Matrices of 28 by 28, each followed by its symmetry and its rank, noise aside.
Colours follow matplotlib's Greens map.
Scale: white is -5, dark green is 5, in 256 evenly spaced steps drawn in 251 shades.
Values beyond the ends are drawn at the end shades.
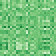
no symmetry, rank three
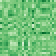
no symmetry, rank three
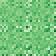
symmetric, rank two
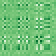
symmetric, rank one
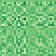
antisymmetric, rank two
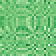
antisymmetric, rank two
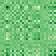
symmetric, rank two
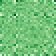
no symmetry, rank three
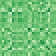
symmetric, rank two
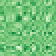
no symmetry, rank three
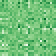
no symmetry, rank three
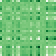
symmetric, rank one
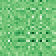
no symmetry, rank two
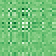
symmetric, rank one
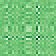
symmetric, rank one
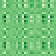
no symmetry, rank one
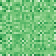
antisymmetric, rank two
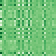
no symmetry, rank one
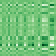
no symmetry, rank one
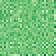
symmetric, rank two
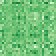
no symmetry, rank three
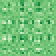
antisymmetric, rank two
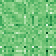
antisymmetric, rank two
